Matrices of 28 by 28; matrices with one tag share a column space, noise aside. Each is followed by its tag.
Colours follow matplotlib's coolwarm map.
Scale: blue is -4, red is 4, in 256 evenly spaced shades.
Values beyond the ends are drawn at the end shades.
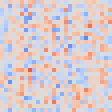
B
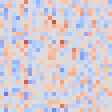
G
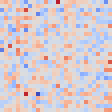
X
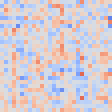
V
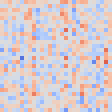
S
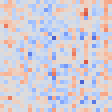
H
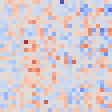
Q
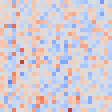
S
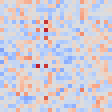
S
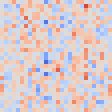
V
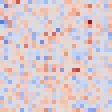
H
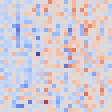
Q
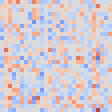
S
